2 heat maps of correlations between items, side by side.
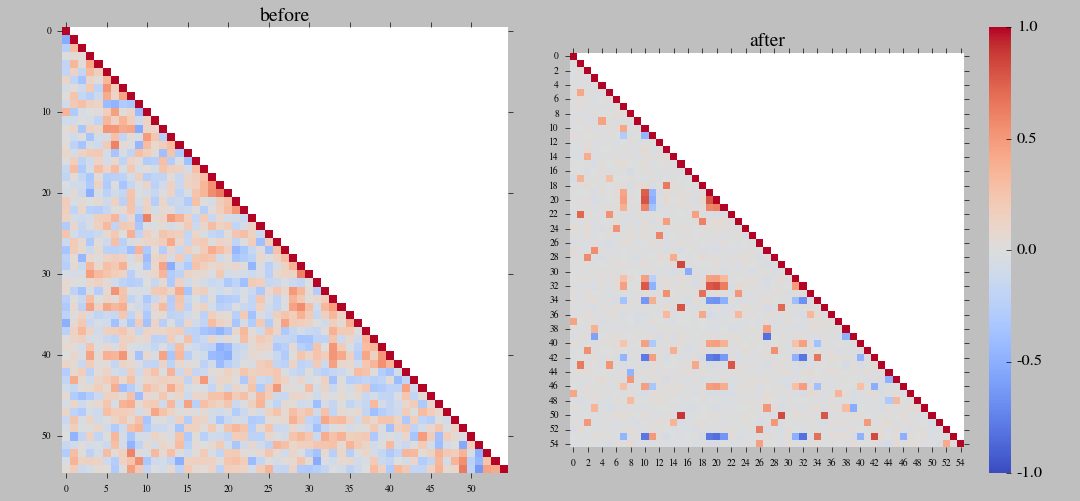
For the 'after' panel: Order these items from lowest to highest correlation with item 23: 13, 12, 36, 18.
12, 36, 13, 18
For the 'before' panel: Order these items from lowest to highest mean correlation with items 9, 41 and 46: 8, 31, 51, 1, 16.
51, 31, 16, 8, 1
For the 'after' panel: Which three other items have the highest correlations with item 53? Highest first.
42, 34, 11
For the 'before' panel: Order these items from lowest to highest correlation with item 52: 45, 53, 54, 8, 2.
2, 45, 53, 54, 8
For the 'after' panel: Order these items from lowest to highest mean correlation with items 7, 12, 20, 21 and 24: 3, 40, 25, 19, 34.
34, 3, 25, 40, 19
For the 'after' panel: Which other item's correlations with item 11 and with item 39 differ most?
27
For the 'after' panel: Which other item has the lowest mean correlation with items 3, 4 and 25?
39
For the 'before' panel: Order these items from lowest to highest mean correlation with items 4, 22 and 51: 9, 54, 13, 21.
54, 9, 13, 21
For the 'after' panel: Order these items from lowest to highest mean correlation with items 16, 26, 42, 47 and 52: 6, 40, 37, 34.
40, 6, 37, 34
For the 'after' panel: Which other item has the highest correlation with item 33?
18
